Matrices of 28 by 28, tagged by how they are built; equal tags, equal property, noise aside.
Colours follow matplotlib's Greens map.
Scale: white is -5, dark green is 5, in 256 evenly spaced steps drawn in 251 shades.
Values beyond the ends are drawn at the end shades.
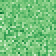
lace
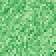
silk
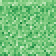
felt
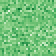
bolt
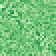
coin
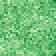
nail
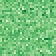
bolt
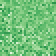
lace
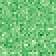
bolt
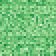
felt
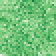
nail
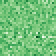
bolt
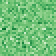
bolt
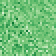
lace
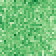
nail
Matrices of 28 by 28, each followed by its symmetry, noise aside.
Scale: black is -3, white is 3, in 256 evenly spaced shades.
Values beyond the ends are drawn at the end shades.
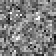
symmetric.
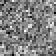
symmetric.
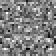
mirrored left to right.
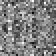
mirrored top to bottom.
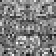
mirrored left to right.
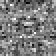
mirrored left to right.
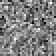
no symmetry.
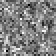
symmetric across the other diagonal.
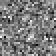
same after a half turn.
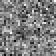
symmetric across the other diagonal.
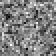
no symmetry.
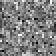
antisymmetric.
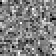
antisymmetric.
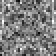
mirrored left to right.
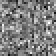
mirrored top to bottom.
